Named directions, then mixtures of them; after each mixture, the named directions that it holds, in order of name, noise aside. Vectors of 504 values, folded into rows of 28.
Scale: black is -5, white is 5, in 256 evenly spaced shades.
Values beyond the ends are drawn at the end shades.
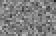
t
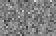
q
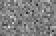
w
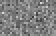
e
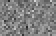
q, w.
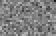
t.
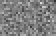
e, t.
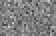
w.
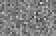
e.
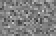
e, q, w.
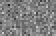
e, w.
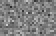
q, w.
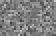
e, q, t.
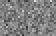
q.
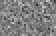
e, t, w.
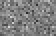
w.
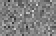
q, w.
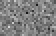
t, w.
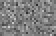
w.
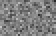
q, t.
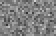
q, w.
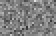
q, t.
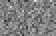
q.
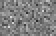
e, w.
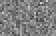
e.
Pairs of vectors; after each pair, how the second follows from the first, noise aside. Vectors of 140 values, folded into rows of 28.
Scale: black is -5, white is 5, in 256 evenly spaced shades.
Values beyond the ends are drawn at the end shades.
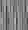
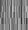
reversed.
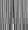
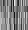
reversed, scaled up.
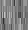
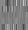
reversed, negated, partly zeroed.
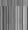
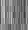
reversed.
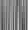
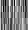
reversed, scaled up.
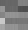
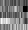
reversed, negated, scaled up.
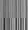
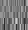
sign-scrambled.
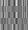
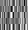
reversed, scaled up.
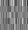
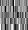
reversed, negated, scaled up.
